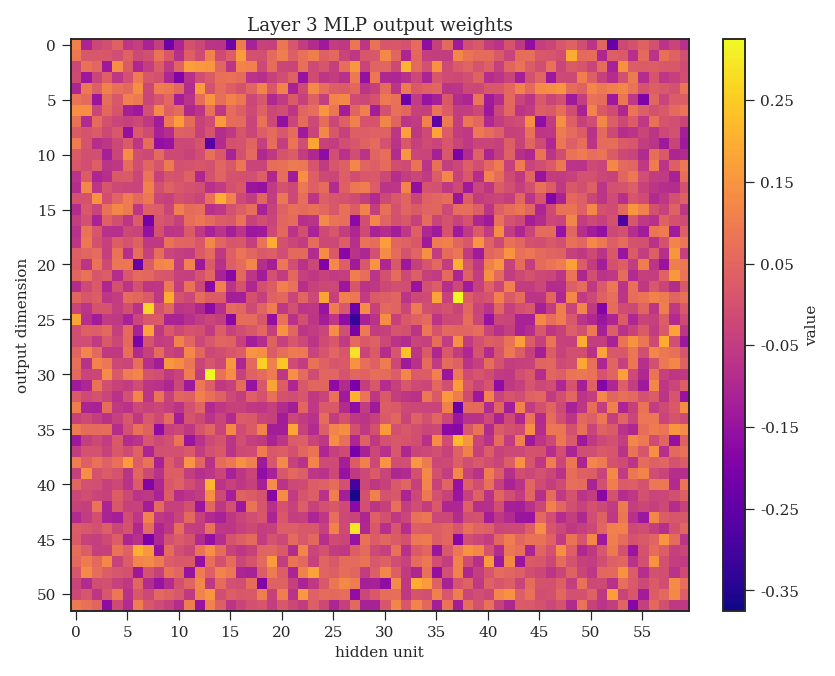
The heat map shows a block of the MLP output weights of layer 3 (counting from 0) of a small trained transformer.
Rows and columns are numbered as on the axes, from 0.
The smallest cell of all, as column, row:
27, 41
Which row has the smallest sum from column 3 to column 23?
17
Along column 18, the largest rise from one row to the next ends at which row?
50
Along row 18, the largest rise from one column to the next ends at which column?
35
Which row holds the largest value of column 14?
14
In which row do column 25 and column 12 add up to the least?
51
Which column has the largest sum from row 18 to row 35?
58
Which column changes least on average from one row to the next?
31
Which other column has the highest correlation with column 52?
9
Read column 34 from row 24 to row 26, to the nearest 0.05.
0 0.05 0.1
